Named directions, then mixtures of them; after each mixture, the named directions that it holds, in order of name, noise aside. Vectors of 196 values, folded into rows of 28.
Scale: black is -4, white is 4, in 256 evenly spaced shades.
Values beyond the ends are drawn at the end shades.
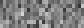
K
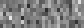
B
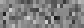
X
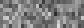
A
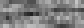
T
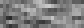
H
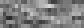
H.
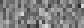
K.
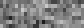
H, K.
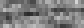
T.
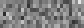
B, X.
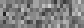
B, H, X.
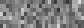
A, B.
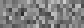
A, K, X.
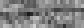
T.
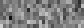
B, K.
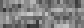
K, T.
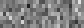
B.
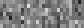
B.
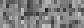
B, K, T.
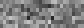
H, X.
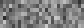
A, K, X.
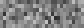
X.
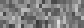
A, B, H.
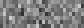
K, X.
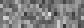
A.
